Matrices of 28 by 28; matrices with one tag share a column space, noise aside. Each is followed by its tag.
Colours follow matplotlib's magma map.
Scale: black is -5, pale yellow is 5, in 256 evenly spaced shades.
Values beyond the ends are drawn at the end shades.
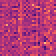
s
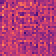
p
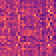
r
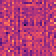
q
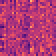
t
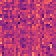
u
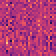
q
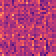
t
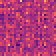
t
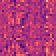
t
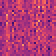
r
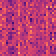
p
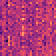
q
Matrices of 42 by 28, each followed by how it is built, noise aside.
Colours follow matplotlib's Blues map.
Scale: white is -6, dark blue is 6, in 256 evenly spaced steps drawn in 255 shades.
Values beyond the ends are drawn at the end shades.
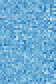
uneven columns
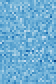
uneven rows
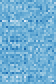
low rank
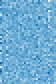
uneven columns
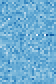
uneven rows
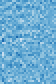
low rank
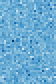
sparse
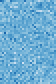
low rank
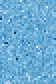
sparse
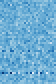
uneven rows
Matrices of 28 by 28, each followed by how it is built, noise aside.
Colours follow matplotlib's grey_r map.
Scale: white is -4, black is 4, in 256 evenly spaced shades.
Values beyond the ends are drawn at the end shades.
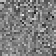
upper triangular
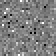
sparse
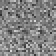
repeating columns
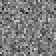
repeating columns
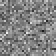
repeating columns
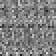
repeating columns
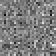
low rank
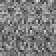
repeating columns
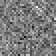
Toeplitz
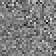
upper triangular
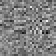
low rank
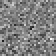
repeating columns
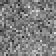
smooth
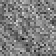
Toeplitz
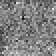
smooth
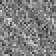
Toeplitz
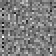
uneven columns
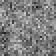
smooth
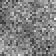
smooth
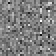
uneven columns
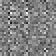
low rank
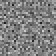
repeating columns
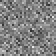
Toeplitz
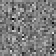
uneven columns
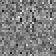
low rank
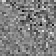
upper triangular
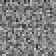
repeating columns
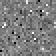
sparse
